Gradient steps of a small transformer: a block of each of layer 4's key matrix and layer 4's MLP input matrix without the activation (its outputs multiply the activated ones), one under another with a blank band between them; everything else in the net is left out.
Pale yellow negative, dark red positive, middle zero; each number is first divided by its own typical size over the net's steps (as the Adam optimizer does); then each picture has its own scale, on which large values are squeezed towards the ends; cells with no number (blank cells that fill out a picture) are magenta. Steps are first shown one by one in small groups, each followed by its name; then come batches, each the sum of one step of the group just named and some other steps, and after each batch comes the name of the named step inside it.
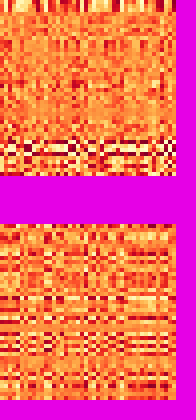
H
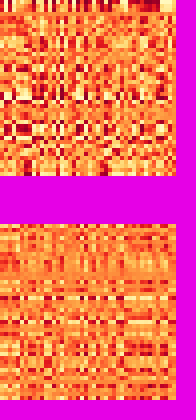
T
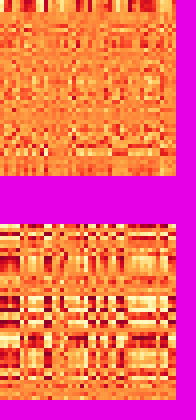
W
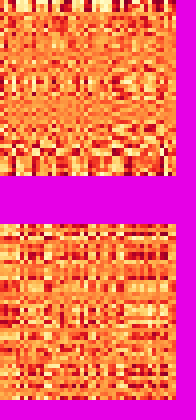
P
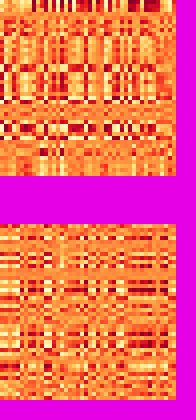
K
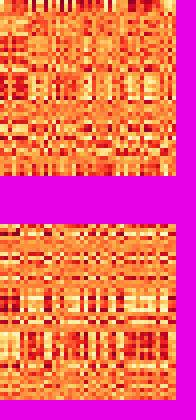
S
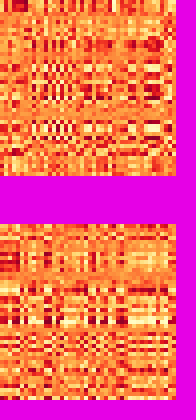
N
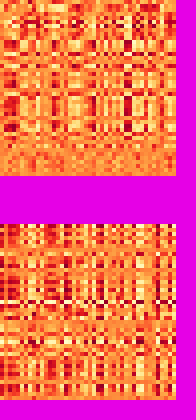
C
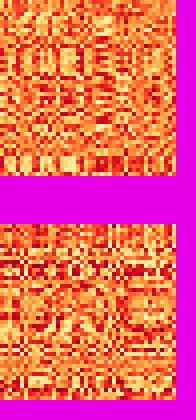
N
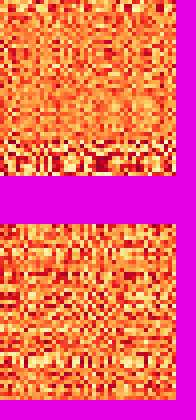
H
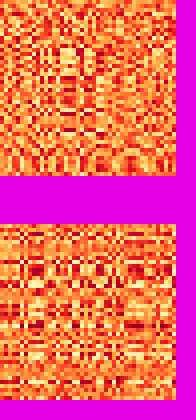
P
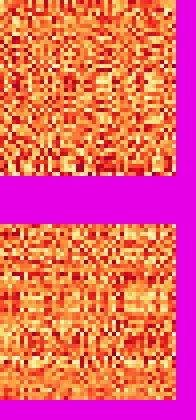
S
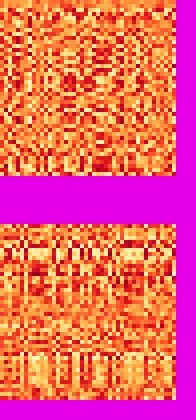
H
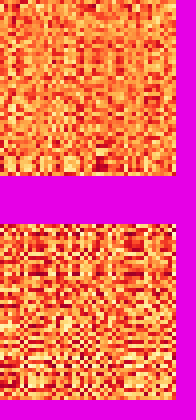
N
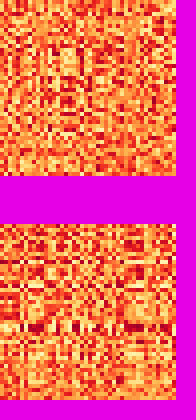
N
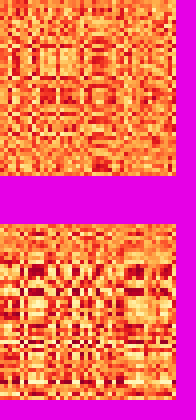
N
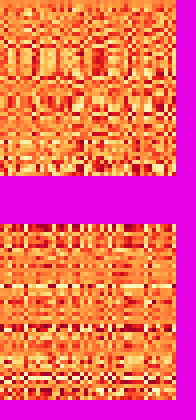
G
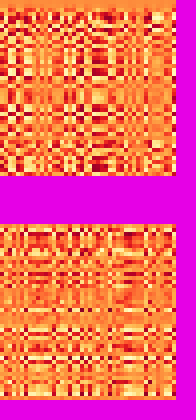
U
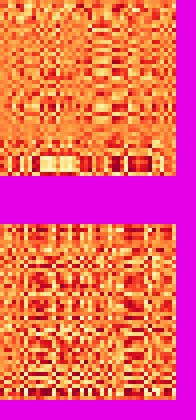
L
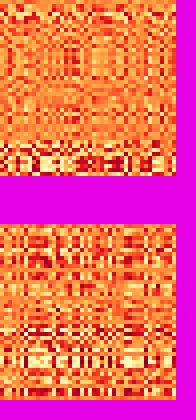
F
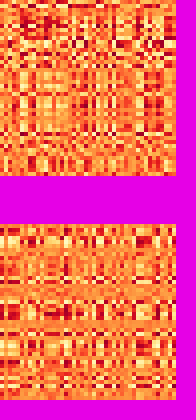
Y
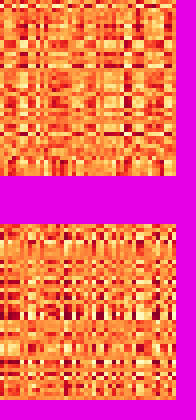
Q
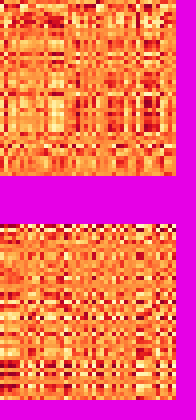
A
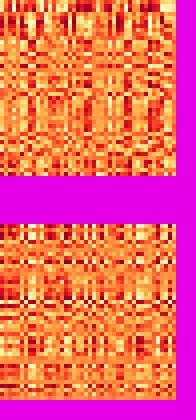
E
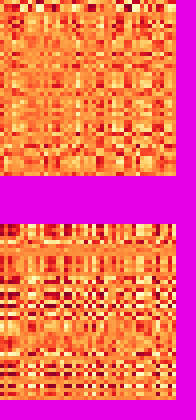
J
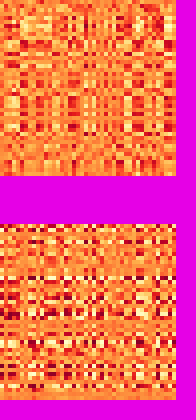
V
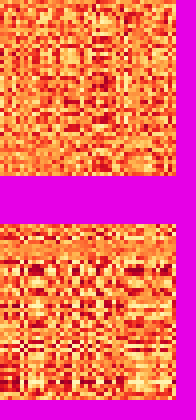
A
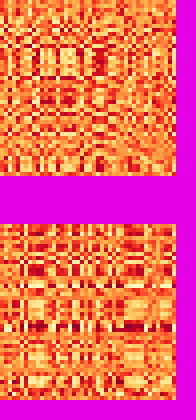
G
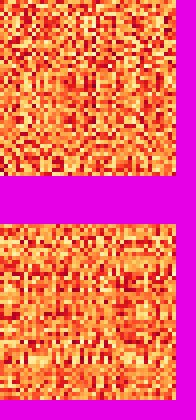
Y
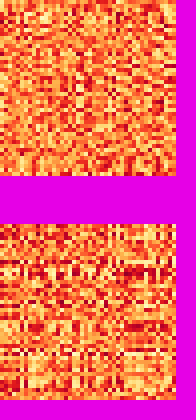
E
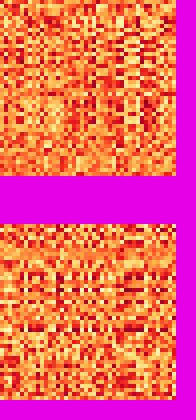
A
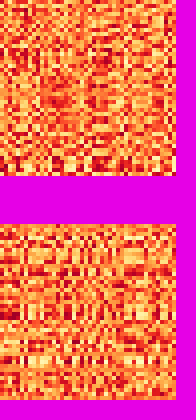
Q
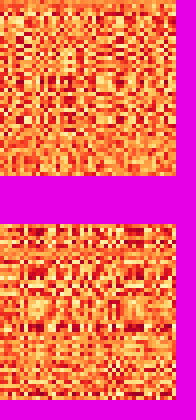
V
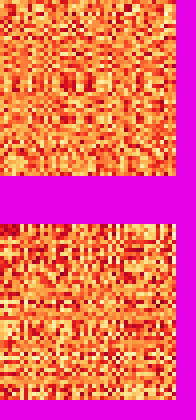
J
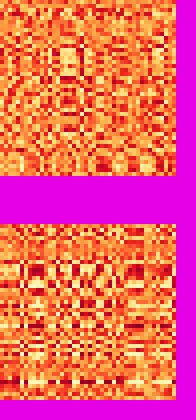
A
